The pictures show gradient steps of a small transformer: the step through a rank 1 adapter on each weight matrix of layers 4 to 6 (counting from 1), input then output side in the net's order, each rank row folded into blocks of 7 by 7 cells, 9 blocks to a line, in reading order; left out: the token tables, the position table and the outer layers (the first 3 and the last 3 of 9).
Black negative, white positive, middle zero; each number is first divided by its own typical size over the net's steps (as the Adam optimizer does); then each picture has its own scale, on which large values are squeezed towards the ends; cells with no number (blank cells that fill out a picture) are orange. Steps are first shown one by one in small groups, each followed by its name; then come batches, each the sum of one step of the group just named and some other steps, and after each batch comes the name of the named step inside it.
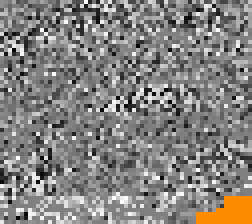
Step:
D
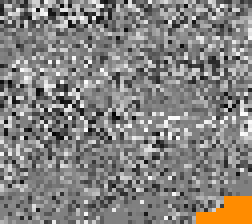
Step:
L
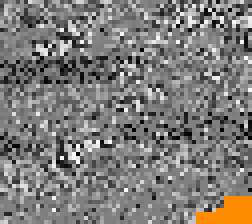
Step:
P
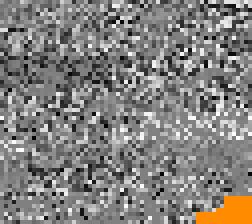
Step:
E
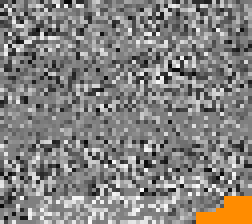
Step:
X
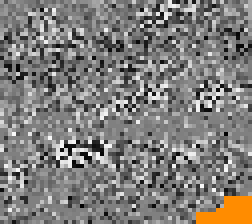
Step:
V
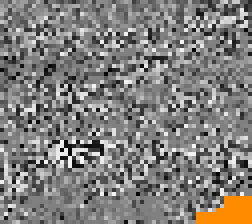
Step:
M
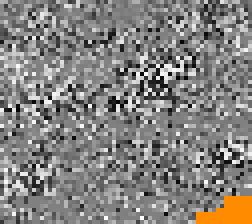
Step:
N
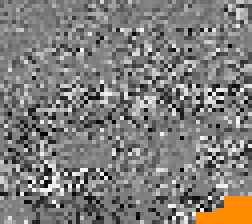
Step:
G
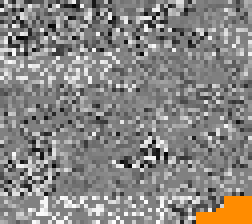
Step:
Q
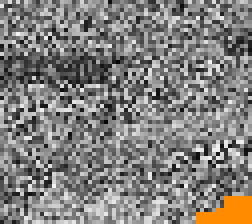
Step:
E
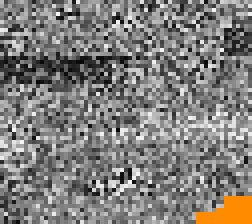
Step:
E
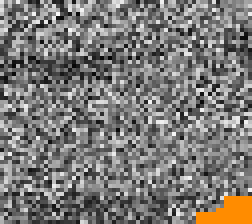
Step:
G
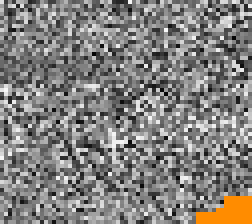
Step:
M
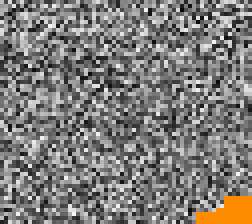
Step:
M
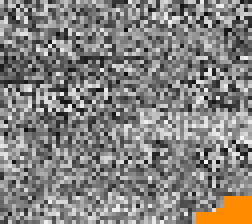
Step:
L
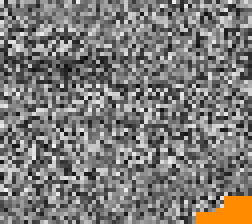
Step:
P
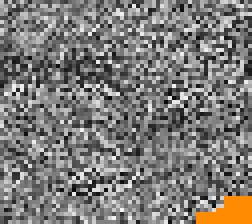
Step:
M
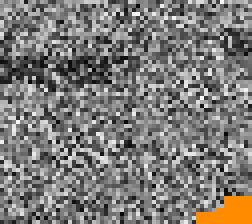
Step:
V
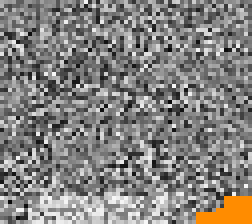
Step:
D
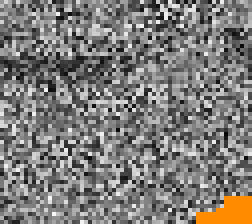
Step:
V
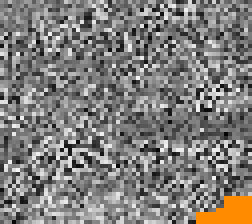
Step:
V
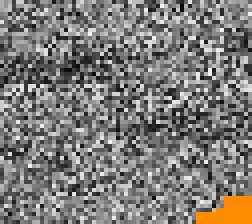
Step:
P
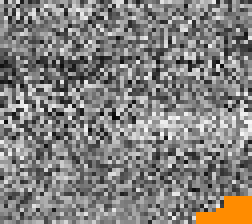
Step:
L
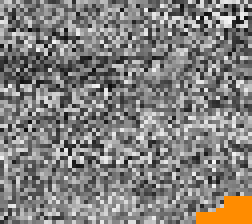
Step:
M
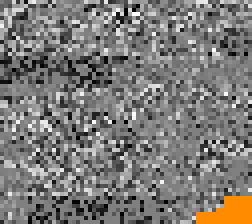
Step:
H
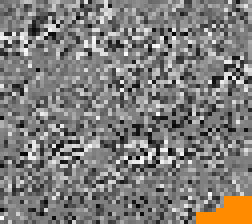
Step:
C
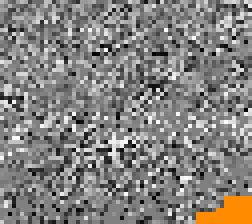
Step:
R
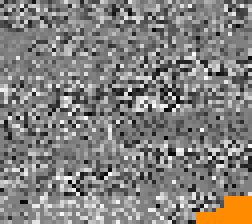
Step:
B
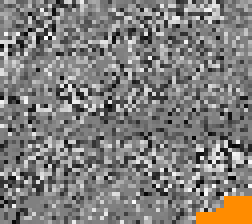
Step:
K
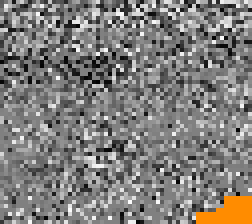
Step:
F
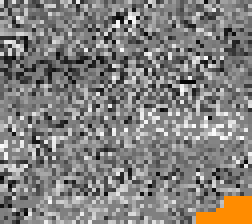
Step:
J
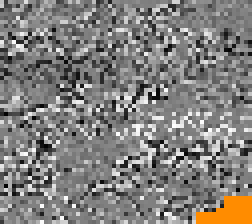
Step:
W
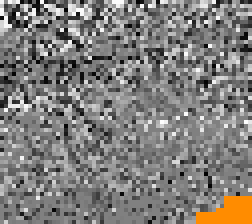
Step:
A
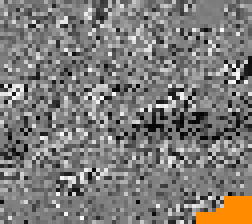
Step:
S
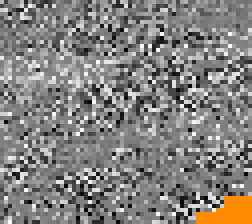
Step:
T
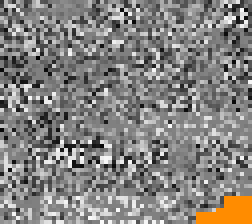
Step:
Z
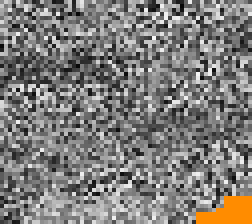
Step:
K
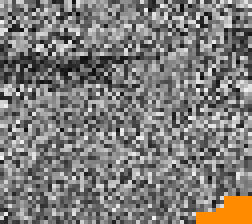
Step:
C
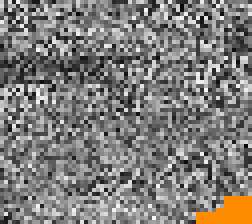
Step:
B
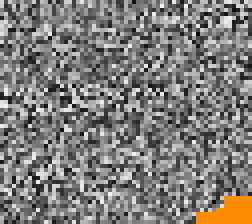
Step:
K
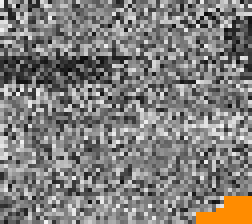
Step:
J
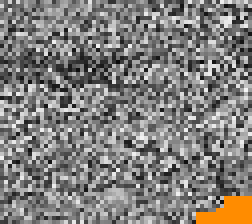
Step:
S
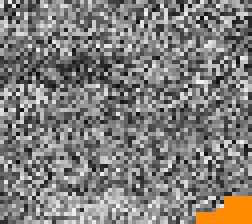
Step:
S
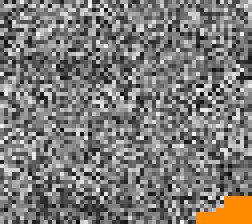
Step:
T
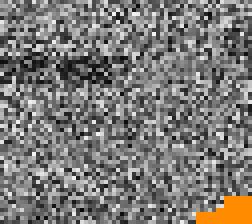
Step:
H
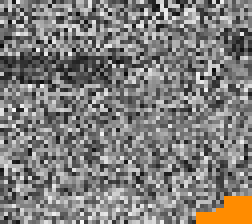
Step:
Z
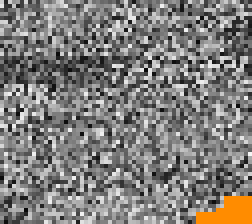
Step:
J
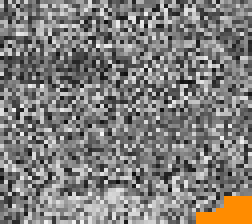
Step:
J
